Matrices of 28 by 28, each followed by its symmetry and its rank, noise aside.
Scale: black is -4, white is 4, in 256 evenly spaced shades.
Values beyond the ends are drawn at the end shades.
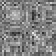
symmetric, rank three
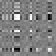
symmetric, rank one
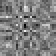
no symmetry, rank two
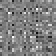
no symmetry, rank two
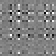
no symmetry, rank one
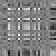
symmetric, rank one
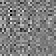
no symmetry, rank three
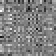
no symmetry, rank three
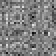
symmetric, rank three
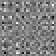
antisymmetric, rank two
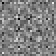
symmetric, rank three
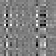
no symmetry, rank one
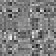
no symmetry, rank three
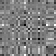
symmetric, rank two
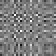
symmetric, rank two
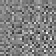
no symmetry, rank two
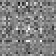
no symmetry, rank three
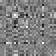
symmetric, rank two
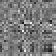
symmetric, rank three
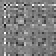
symmetric, rank two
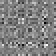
symmetric, rank two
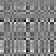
no symmetry, rank one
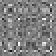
symmetric, rank two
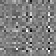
no symmetry, rank two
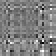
no symmetry, rank two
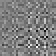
antisymmetric, rank two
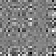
antisymmetric, rank two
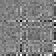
symmetric, rank one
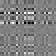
no symmetry, rank one
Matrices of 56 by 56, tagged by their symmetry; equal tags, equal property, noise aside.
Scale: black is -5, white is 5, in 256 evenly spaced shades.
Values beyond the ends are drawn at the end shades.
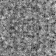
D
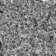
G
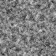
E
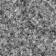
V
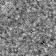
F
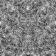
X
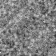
F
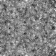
D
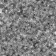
E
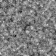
F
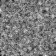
V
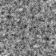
E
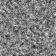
G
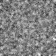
F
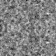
D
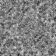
F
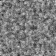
D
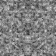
X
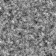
E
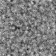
D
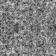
D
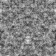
X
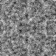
D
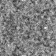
D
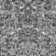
X
